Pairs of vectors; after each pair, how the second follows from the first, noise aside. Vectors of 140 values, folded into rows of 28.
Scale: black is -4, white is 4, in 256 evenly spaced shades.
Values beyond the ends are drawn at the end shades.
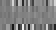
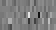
wrapped around, negated, partly zeroed.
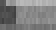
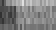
copied.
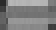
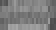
reversed, shrunk.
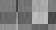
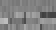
wrapped around, negated, partly zeroed.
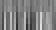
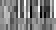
wrapped around, scaled up.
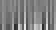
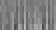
shrunk.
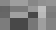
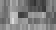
reversed.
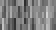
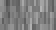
reversed, negated, shrunk.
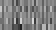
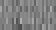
shrunk.
